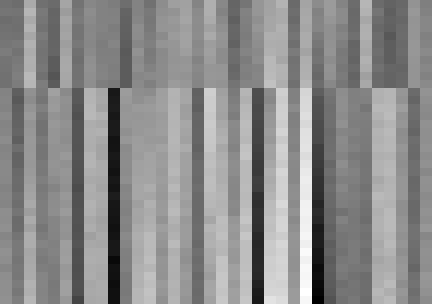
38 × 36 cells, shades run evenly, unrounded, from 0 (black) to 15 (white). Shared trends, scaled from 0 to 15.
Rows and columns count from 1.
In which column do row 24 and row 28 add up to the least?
10
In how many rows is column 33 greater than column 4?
27
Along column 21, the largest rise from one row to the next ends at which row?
12
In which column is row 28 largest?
26
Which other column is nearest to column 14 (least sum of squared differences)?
16
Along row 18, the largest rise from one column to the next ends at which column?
11
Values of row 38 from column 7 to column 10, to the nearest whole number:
4 10 10 1
